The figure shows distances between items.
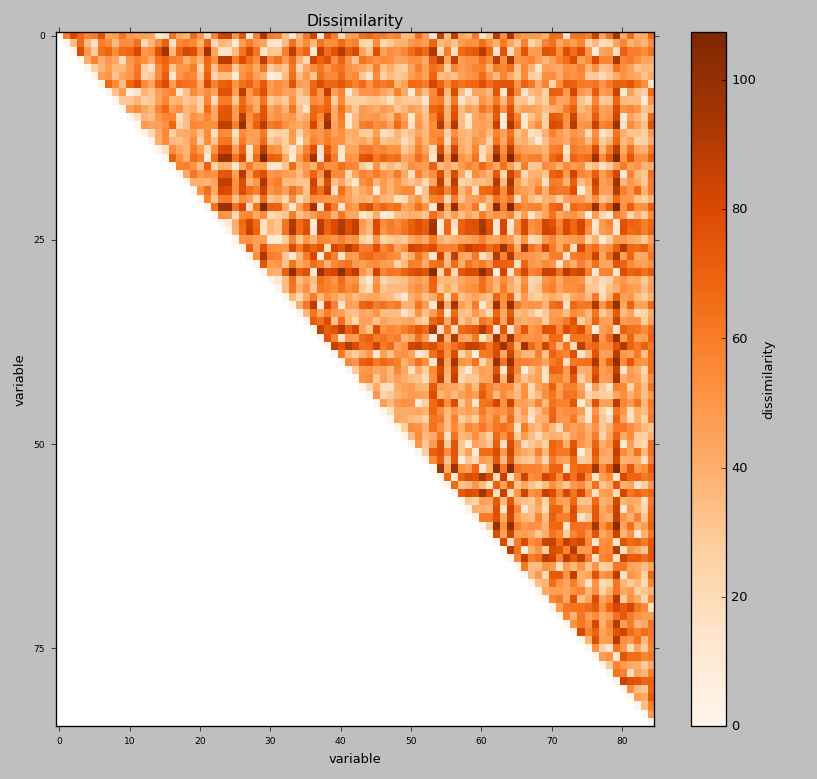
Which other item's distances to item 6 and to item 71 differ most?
28
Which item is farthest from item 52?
79
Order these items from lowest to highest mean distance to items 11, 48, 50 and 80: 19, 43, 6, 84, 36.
43, 19, 84, 6, 36
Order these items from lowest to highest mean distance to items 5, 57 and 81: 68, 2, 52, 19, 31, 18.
52, 31, 68, 18, 19, 2
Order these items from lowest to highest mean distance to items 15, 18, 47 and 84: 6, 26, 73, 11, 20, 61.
20, 61, 11, 6, 73, 26
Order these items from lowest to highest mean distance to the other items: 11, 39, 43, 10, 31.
31, 43, 10, 39, 11
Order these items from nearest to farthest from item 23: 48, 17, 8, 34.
48, 8, 34, 17
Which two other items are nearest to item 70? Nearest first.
84, 6
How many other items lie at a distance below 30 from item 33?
10
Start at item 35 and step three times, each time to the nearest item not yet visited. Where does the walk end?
42
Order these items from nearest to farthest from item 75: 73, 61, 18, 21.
18, 61, 73, 21
